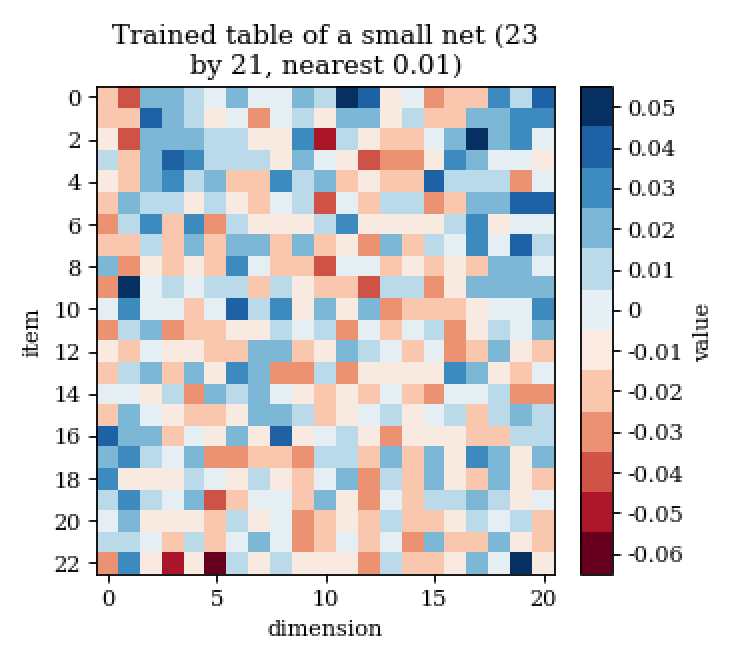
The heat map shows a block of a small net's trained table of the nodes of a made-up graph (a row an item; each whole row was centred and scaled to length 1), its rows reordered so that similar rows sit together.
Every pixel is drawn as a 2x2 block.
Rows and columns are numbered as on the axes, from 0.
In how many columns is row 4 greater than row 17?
10
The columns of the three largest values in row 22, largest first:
19, 1, 17
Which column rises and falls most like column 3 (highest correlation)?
5
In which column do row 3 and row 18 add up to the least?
12
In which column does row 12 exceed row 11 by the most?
11
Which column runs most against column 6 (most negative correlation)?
15
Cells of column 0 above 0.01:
4
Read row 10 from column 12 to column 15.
0.02 -0.03 -0.02 -0.02
